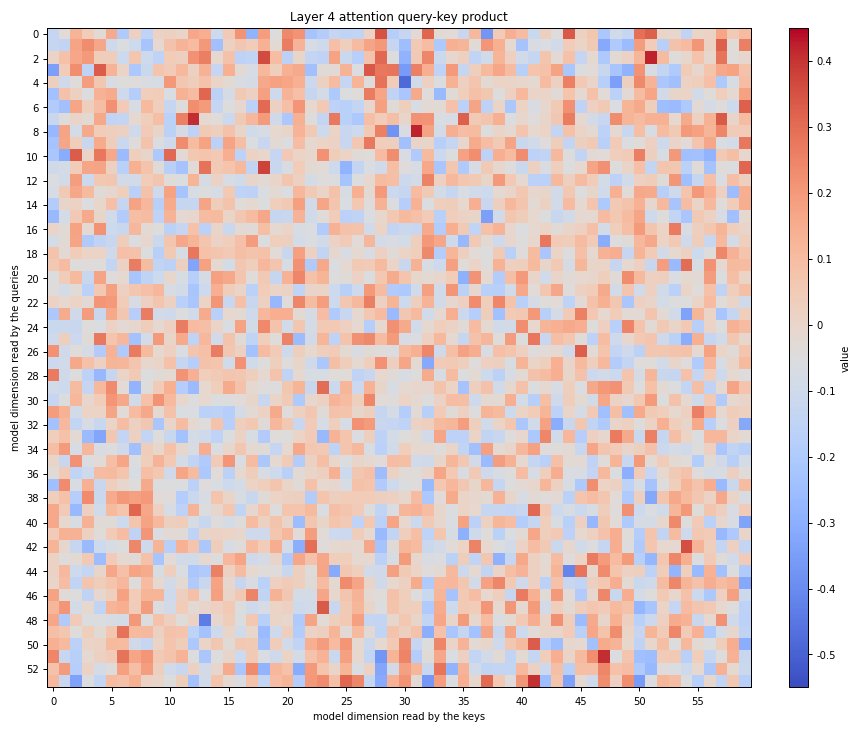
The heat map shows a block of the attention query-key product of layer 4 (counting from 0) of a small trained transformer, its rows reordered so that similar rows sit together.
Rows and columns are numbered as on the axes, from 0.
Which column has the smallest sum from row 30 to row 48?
28
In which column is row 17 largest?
42
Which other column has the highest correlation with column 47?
30
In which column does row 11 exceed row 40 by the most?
59
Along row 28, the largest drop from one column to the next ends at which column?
1
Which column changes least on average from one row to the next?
22
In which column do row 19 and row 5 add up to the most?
13
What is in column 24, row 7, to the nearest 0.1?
0.3
